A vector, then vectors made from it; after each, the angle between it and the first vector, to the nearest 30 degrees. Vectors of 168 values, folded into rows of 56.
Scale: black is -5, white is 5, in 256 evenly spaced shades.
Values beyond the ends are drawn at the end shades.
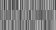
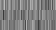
120 degrees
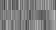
30 degrees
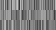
150 degrees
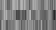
120 degrees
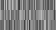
150 degrees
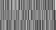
150 degrees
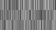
30 degrees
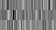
90 degrees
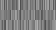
30 degrees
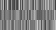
30 degrees
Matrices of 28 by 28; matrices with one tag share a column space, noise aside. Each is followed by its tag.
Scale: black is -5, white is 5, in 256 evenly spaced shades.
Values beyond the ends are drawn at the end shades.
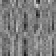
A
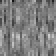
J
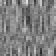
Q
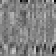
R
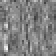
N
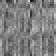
A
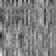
J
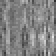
J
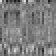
R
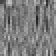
Q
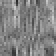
Q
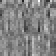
A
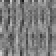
J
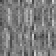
J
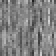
J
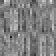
A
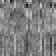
A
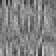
Q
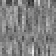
Q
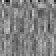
A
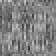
N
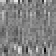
R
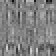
R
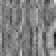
J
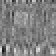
R
